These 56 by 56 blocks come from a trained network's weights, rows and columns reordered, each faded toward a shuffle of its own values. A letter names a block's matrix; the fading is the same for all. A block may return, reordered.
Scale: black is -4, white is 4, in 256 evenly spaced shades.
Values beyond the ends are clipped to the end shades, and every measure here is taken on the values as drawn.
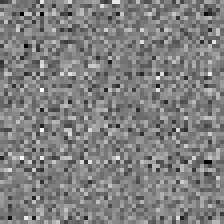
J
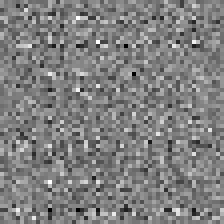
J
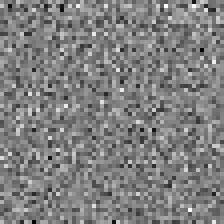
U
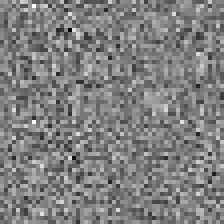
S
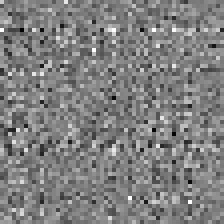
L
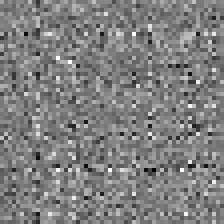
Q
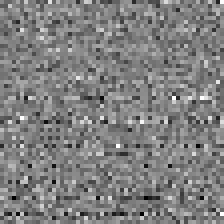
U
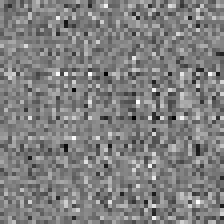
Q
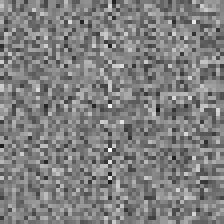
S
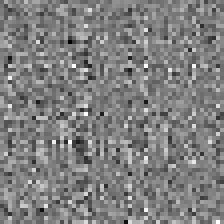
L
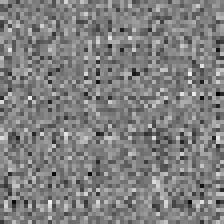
L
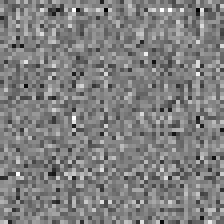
L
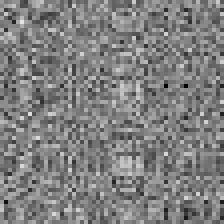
S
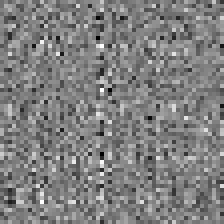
Q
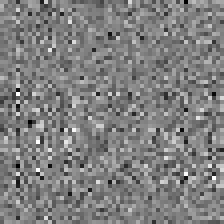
J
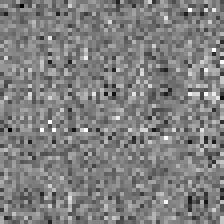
Q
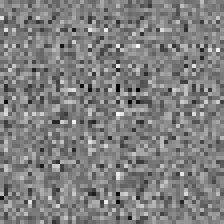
J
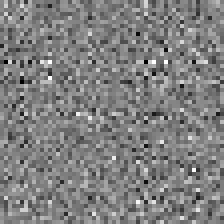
L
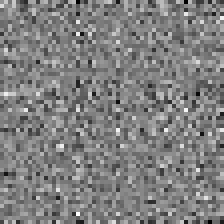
J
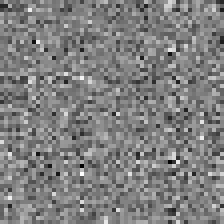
L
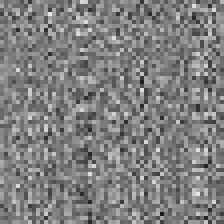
S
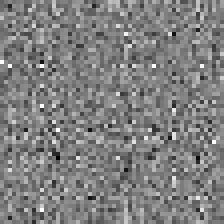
L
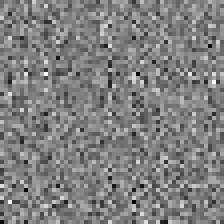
L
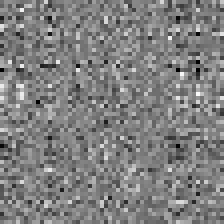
L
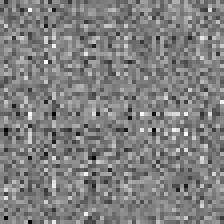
Q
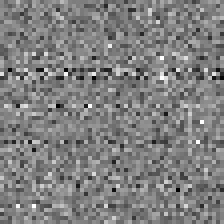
U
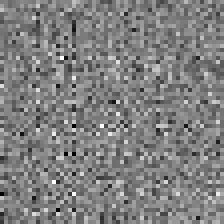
J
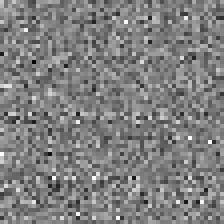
U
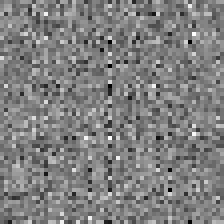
J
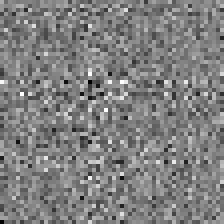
Q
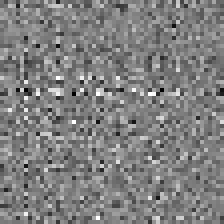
Q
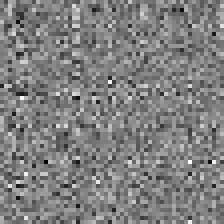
L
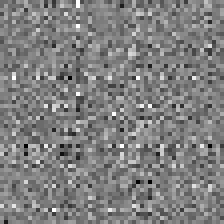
Q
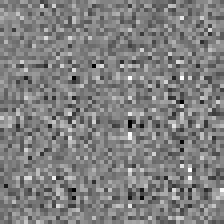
J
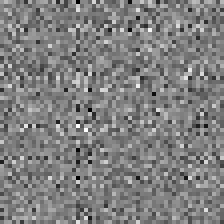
J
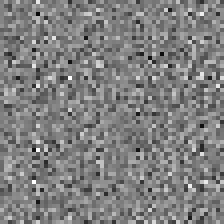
L
